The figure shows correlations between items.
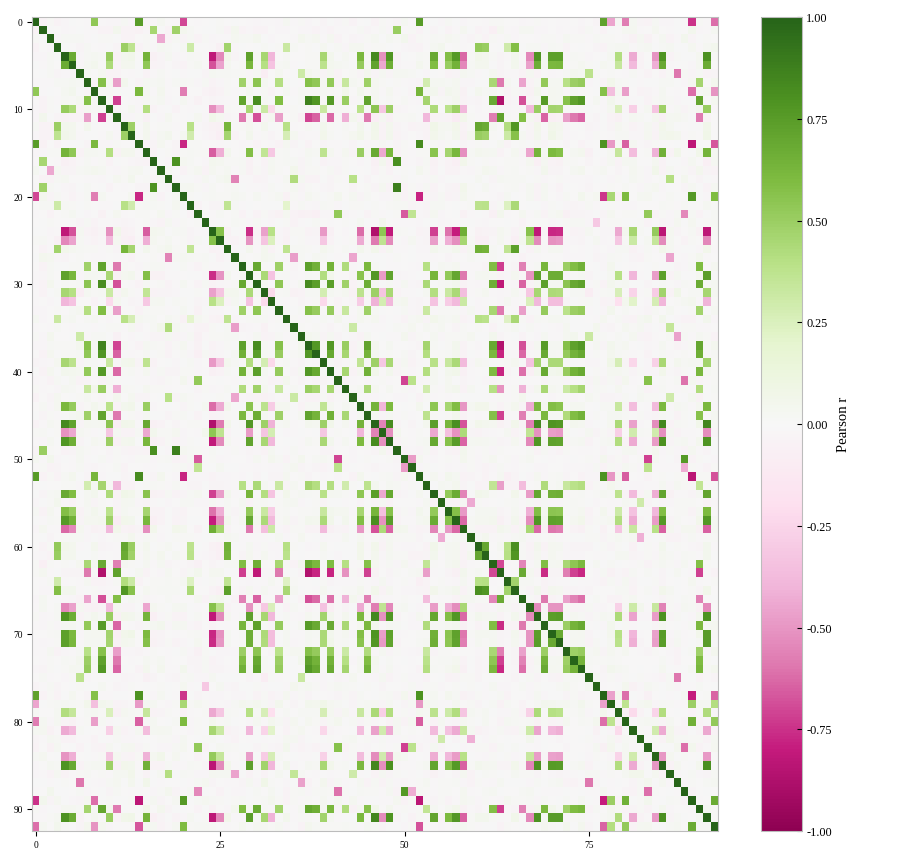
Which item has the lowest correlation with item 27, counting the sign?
18
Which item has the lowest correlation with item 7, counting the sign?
63
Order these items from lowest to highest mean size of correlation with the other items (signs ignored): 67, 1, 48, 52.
1, 52, 67, 48
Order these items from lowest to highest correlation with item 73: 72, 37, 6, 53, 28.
6, 53, 72, 28, 37
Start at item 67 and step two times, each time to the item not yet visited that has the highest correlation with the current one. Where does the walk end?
58
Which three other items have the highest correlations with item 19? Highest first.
49, 16, 1
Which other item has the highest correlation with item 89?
20
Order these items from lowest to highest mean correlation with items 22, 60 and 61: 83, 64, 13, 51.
51, 83, 64, 13
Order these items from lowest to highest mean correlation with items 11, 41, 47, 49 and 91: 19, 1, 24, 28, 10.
28, 24, 10, 1, 19
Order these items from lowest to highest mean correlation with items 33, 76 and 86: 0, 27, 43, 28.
27, 0, 43, 28
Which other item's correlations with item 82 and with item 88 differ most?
50
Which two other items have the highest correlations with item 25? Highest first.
24, 58
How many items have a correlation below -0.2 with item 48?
8
